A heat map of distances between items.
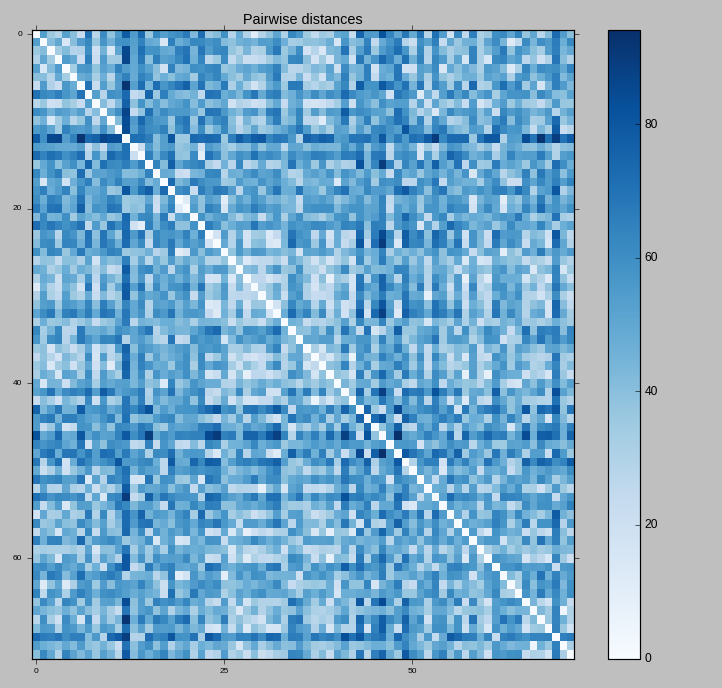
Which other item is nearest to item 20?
19
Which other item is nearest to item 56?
43
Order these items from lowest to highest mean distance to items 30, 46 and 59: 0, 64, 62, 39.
39, 0, 64, 62
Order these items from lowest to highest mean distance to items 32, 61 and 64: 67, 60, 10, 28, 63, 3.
28, 60, 63, 3, 67, 10
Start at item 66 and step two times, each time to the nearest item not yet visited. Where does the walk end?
27
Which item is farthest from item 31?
46
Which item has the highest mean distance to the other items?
12
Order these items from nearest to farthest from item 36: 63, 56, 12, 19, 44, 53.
63, 56, 53, 19, 44, 12
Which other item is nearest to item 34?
45
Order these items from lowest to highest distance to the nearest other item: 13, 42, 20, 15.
42, 20, 13, 15
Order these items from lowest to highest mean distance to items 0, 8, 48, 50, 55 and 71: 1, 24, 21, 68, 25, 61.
68, 24, 21, 1, 25, 61
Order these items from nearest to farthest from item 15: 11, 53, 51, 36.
36, 11, 51, 53
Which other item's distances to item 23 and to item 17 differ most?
49
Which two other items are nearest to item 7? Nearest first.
51, 47
